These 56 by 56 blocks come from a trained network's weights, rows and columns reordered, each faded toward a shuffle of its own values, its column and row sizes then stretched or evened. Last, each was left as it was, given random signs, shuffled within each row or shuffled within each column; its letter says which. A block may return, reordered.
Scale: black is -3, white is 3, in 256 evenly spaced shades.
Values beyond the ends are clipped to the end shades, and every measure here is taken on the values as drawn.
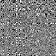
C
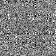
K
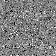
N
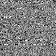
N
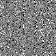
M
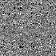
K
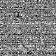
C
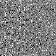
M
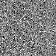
M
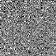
K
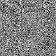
C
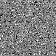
N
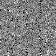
M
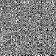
C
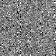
M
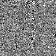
K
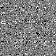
K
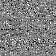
N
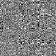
C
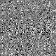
K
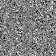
M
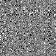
K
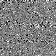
N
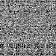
C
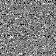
N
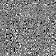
C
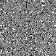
K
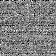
N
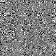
K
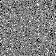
M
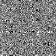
C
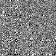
K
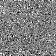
N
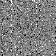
M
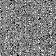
M
